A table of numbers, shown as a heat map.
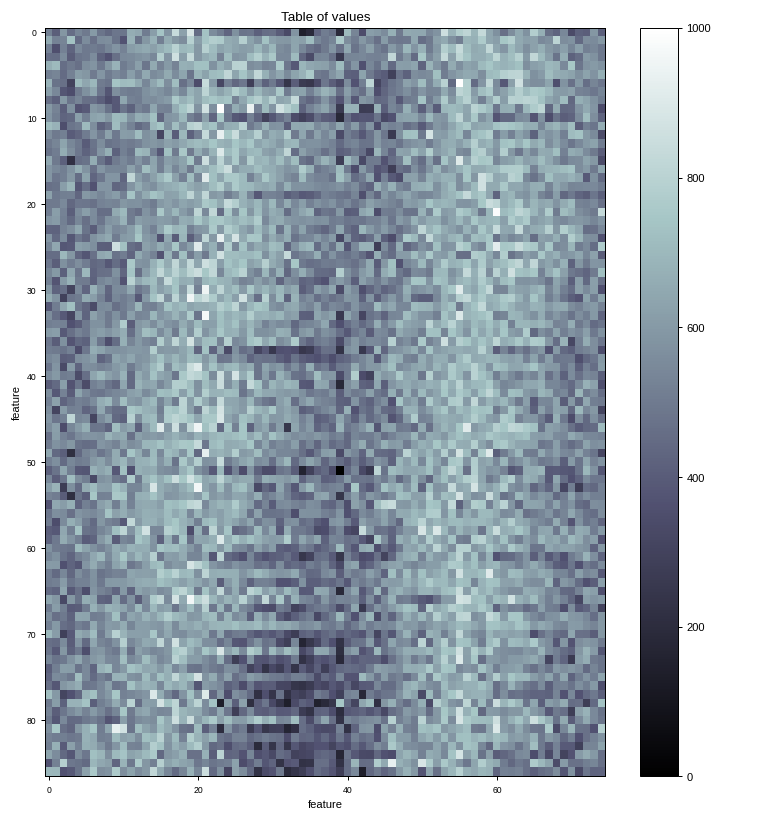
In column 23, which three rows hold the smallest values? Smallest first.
78, 81, 6
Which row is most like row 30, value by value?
33
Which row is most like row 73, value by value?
79
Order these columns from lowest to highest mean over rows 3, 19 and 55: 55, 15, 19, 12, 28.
28, 12, 55, 15, 19
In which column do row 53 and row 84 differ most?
20
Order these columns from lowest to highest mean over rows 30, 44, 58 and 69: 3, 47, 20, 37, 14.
3, 37, 47, 20, 14
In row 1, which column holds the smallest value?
10
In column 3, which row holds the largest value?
45
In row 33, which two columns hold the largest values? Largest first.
21, 55
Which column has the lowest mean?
39
